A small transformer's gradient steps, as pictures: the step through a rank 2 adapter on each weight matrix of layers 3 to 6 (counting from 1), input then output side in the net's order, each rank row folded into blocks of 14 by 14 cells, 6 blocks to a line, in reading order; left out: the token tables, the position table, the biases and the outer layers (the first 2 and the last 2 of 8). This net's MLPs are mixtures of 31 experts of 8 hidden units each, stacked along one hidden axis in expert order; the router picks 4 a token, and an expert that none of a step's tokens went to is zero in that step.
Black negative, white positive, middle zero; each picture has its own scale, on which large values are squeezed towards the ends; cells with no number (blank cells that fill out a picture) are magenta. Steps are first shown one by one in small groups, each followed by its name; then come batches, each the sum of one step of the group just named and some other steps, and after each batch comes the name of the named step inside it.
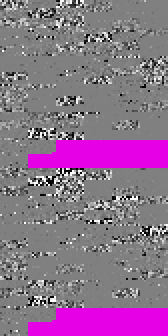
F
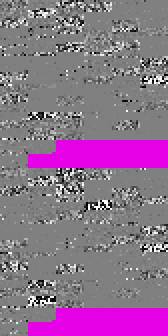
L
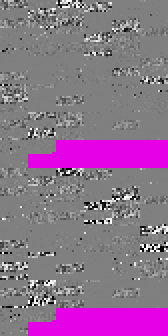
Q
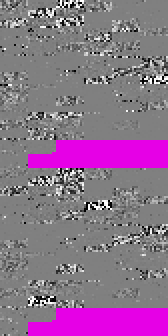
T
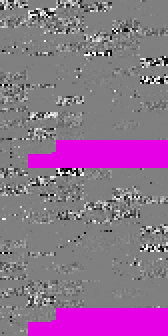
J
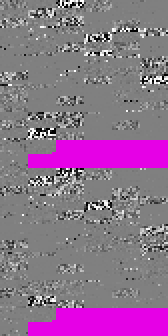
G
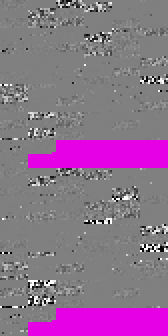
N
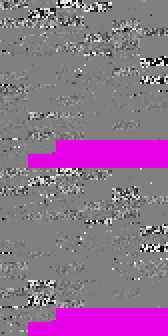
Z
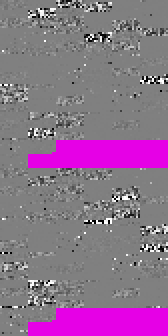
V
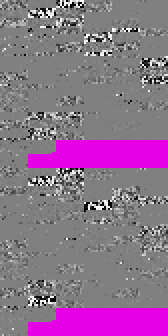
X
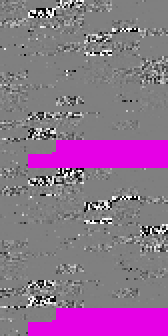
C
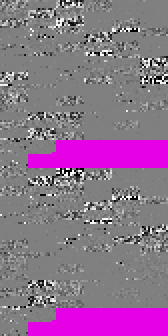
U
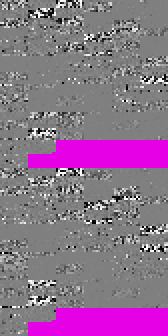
N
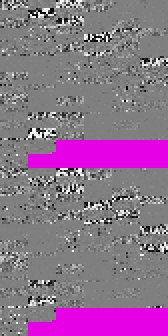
U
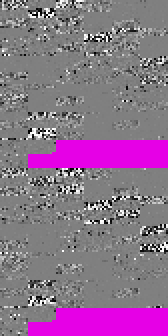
C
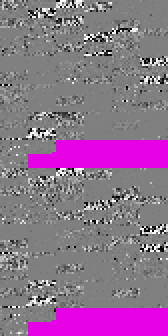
Q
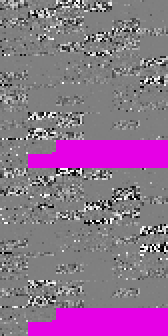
Q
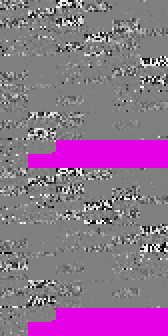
N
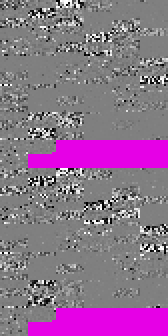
G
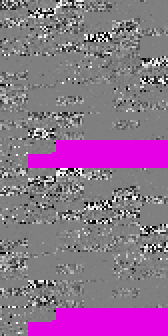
V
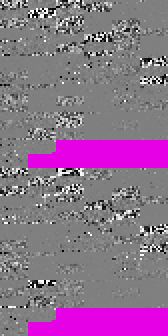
J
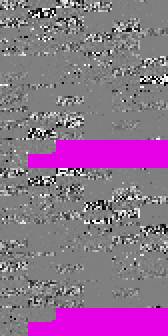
J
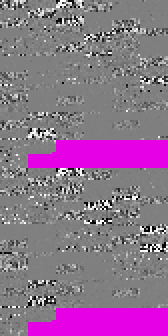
V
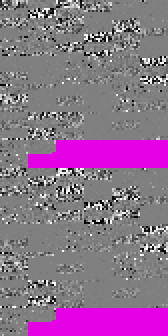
Q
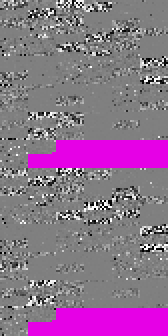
Z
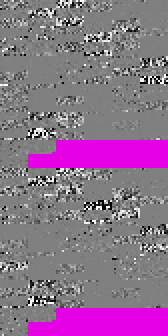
X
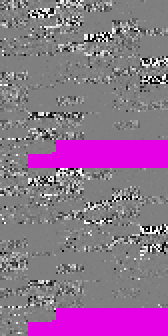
U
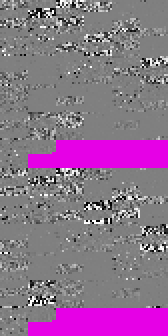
X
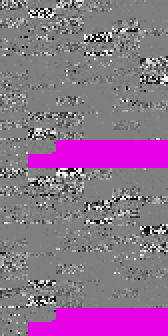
C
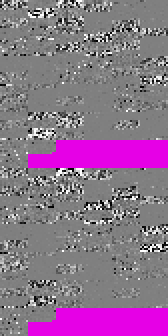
L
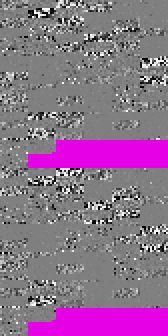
U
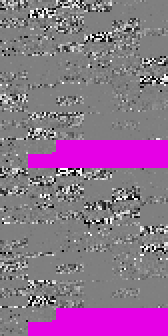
Q
